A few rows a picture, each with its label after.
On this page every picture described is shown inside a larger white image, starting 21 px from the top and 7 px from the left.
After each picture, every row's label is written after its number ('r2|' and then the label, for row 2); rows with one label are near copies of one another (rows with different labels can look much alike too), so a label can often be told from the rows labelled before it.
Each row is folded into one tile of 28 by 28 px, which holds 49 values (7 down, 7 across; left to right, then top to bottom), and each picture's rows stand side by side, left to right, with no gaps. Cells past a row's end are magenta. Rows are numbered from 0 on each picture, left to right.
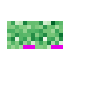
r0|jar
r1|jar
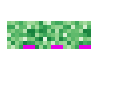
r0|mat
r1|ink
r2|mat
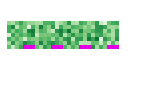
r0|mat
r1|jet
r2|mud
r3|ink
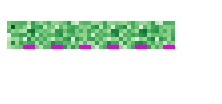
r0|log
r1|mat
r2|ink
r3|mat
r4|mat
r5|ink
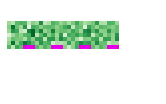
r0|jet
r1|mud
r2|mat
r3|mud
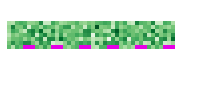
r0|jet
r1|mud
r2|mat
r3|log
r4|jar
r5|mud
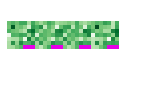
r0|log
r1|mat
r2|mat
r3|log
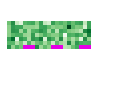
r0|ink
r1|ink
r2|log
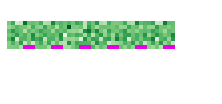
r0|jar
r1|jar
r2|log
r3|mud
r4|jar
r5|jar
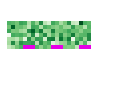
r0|log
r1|mud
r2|jar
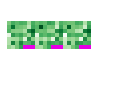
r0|log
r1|log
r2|log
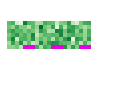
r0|jar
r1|jet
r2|ink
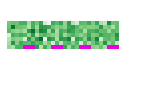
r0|log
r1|ink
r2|ink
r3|jar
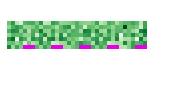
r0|ink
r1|mud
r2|mat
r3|mud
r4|log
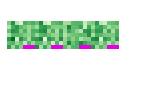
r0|ink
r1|ink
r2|jet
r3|ink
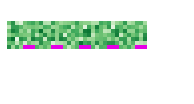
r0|ink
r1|mud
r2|mat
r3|jet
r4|mud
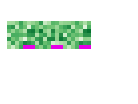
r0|mat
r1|mud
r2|mat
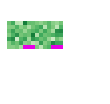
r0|jar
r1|mat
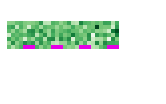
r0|mat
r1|mud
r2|jar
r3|log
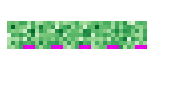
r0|log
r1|jet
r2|mat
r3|log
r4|ink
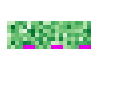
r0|jet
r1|mud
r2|log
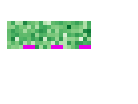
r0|jar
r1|ink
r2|log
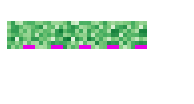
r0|ink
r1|mat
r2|ink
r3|mat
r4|mat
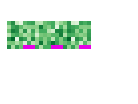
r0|ink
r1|jet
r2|ink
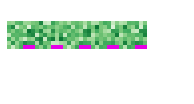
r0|mat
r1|mud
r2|mat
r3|jet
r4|jet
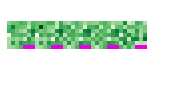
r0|log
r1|log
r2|mat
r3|mat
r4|mud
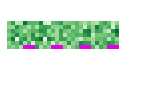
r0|jar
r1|ink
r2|mat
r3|jet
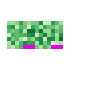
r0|mat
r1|mud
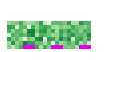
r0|mat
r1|ink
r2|jar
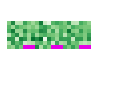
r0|mud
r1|ink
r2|mud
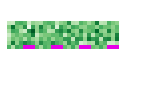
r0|jet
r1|jet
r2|mud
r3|mud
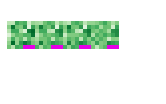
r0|jet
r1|jet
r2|jet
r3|mat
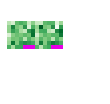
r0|jet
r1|jet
